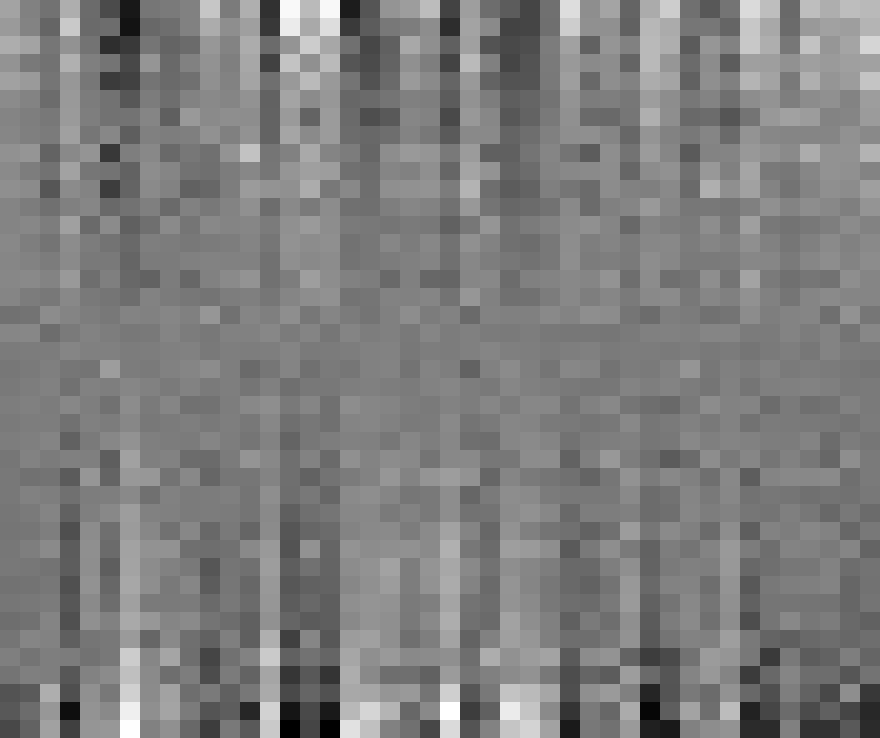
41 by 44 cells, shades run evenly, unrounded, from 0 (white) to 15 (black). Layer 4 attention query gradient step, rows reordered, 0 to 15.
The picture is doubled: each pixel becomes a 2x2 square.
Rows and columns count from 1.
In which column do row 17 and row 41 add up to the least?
7
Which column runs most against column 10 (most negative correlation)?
36
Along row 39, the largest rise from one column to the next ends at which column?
24
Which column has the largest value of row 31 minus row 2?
15
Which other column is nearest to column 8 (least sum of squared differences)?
5
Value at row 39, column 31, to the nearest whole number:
6
